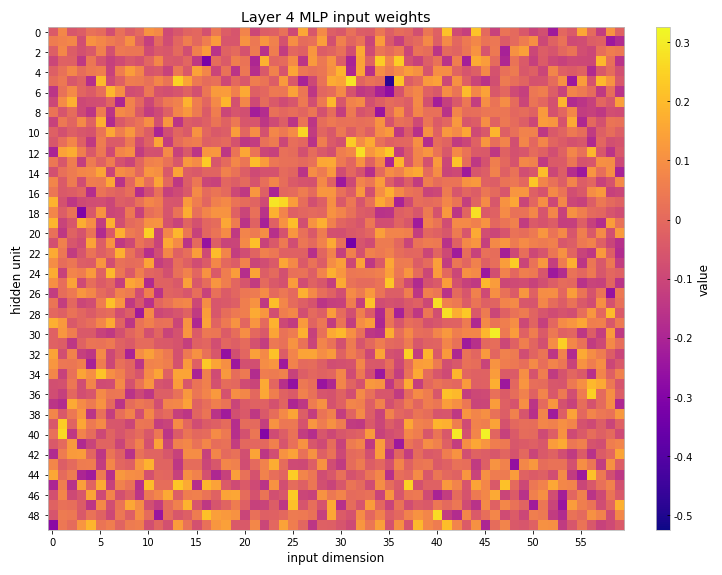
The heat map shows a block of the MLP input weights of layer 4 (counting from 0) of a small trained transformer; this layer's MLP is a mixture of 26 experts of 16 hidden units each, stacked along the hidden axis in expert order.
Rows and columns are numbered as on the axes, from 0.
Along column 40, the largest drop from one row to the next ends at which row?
28
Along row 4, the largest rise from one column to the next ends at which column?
32
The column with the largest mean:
14
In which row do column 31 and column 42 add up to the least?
21
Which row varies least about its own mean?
31
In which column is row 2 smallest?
47
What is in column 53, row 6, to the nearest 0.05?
-0.1
